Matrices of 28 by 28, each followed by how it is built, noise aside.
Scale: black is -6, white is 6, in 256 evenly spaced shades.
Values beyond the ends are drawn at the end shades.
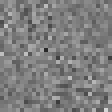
block diagonal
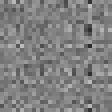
low rank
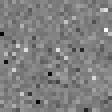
sparse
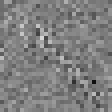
banded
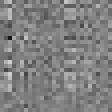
low rank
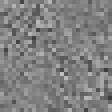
block diagonal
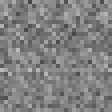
repeating columns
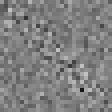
banded
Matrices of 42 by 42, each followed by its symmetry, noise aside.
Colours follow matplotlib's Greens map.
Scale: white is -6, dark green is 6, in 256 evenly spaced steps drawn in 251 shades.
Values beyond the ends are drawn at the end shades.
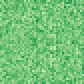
mirrored top to bottom.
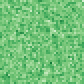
symmetric across the other diagonal.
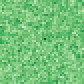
symmetric across the other diagonal.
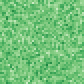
no symmetry.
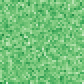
no symmetry.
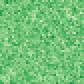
symmetric across the other diagonal.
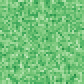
mirrored left to right.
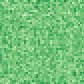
mirrored top to bottom.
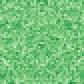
mirrored left to right.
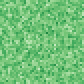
mirrored top to bottom.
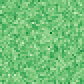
symmetric across the other diagonal.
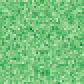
mirrored left to right.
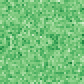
mirrored top to bottom.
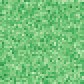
no symmetry.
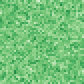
same after a half turn.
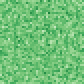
mirrored top to bottom.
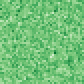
antisymmetric.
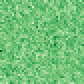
antisymmetric.
